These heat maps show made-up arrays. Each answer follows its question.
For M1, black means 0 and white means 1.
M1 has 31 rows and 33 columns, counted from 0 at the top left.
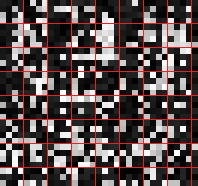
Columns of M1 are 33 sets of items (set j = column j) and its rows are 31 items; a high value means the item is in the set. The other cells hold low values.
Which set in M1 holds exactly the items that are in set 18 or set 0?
17
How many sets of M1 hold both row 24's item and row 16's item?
7
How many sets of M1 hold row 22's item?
6
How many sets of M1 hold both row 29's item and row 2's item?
1
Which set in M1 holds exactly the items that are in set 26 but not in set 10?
8
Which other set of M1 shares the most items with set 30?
27
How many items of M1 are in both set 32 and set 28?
1
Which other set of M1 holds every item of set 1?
11
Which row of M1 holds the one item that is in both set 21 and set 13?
27
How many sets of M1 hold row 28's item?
10
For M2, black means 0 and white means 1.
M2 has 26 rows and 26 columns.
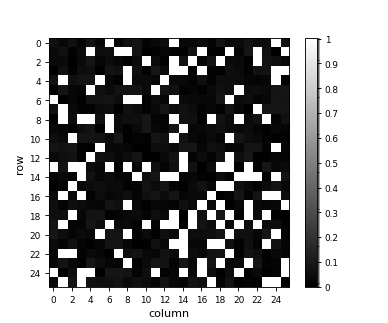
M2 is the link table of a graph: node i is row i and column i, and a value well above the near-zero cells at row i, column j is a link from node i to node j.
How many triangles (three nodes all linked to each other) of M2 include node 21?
4
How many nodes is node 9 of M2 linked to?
2
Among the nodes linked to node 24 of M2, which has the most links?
node 14
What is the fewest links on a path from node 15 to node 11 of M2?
4
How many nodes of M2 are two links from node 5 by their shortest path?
6
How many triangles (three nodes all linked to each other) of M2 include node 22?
2
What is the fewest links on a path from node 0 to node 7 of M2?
4
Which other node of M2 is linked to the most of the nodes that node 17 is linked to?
node 23
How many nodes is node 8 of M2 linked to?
8
